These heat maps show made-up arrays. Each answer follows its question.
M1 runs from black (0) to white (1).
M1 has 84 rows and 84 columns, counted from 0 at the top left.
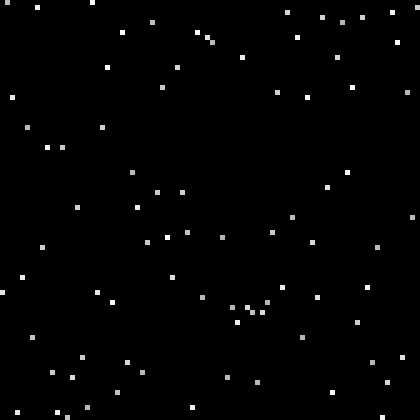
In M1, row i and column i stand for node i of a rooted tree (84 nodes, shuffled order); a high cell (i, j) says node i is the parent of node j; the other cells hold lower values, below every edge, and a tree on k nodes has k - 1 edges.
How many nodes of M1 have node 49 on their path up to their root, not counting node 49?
6
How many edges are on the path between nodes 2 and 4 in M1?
6
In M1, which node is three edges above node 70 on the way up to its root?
18
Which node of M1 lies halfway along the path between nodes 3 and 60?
11
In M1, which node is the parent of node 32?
17
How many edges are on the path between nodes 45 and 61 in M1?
3
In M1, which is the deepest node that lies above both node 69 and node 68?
55
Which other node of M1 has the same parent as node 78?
57
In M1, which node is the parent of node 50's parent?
48
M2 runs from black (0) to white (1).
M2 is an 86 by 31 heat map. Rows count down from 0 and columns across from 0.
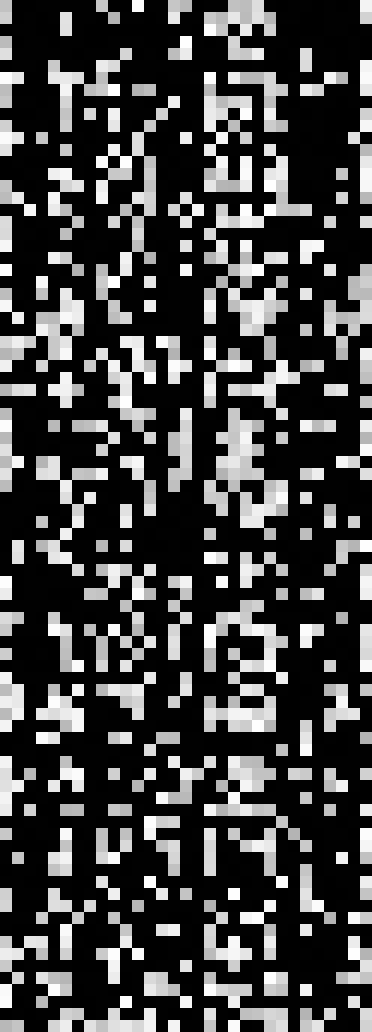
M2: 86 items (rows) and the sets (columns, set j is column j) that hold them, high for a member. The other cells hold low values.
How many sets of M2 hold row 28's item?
12
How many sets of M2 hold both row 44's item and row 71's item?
3
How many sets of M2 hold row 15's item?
12
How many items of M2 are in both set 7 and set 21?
3
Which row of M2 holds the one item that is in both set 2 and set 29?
78
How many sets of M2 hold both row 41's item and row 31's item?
5
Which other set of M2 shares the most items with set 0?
19
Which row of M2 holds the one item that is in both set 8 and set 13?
70
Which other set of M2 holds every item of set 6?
20
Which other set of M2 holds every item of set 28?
4
